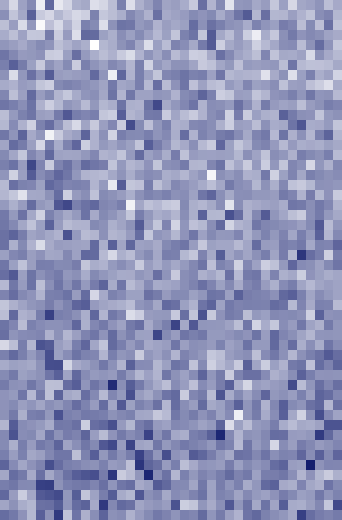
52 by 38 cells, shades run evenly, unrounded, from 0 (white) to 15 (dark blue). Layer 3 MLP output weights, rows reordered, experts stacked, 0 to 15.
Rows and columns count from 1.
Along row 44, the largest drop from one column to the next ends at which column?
26
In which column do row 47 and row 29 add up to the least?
15
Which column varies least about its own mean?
21
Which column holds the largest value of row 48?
17
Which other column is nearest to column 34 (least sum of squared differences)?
19
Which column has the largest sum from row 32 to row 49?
13
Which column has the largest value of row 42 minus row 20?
36
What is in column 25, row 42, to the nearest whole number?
6
